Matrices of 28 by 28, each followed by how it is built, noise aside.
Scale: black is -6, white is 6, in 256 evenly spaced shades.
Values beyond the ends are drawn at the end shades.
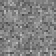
blocks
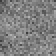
smooth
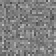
blocks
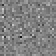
low rank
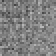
blocks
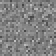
repeating columns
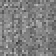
blocks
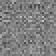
low rank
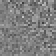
upper triangular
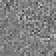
upper triangular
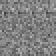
repeating columns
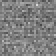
blocks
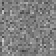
low rank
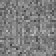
blocks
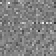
uneven rows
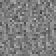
repeating columns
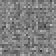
blocks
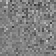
upper triangular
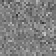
upper triangular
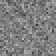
Toeplitz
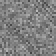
Toeplitz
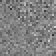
upper triangular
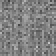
blocks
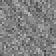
Toeplitz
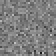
uneven rows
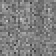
blocks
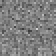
repeating columns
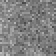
smooth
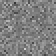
repeating columns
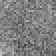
smooth
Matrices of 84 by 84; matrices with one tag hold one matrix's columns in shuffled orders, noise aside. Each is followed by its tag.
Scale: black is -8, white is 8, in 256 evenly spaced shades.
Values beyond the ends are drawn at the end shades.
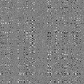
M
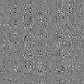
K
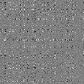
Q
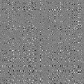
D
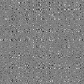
Q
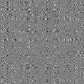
Q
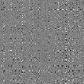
D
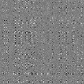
M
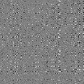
K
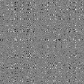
Q
